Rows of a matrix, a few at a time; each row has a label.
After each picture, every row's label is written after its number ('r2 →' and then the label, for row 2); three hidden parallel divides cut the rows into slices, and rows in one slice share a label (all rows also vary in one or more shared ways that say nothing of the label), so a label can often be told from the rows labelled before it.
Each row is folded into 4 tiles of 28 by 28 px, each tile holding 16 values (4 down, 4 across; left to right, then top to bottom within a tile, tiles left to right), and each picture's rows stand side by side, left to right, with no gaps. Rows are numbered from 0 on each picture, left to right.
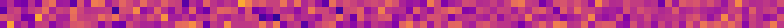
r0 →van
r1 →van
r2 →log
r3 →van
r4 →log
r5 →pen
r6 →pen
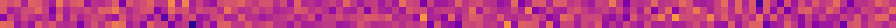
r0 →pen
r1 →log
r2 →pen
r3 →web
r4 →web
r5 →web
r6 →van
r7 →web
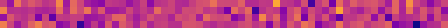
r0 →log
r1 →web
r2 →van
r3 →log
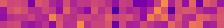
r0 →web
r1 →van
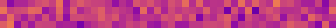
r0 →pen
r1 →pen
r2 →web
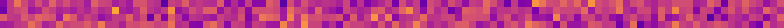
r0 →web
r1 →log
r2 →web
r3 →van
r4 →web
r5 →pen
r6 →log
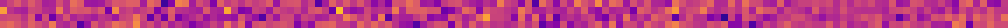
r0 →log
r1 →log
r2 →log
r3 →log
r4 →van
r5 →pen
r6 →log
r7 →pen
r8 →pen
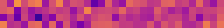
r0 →log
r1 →pen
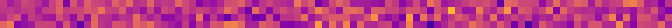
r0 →pen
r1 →pen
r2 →log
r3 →van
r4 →log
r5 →pen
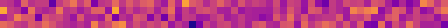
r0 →log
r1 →log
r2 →pen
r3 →web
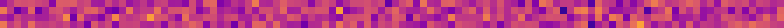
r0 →log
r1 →van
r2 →pen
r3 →log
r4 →van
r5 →van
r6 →web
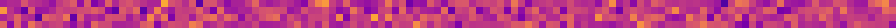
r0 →log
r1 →van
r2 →web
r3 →van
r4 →web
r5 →van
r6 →log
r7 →web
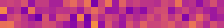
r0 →log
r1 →web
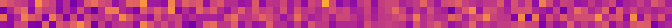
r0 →van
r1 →log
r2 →web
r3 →pen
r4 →van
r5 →van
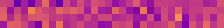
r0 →web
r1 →pen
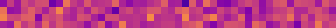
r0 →pen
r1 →van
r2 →pen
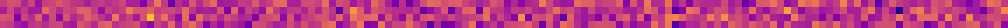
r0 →web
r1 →van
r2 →web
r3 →van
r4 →van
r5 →log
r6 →van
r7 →log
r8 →van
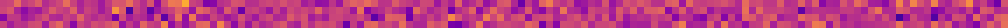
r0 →pen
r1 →log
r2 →pen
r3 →pen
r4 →van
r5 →pen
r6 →pen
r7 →pen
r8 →log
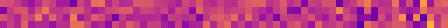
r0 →van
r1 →pen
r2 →pen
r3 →log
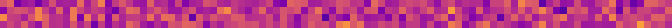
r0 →van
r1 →van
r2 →pen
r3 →pen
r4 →log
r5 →van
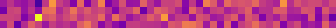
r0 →van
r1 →van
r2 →pen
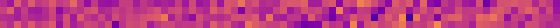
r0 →pen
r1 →web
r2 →pen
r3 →log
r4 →web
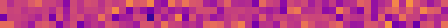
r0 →pen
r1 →log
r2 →web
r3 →log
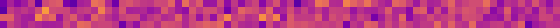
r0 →van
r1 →pen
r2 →van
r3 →pen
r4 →pen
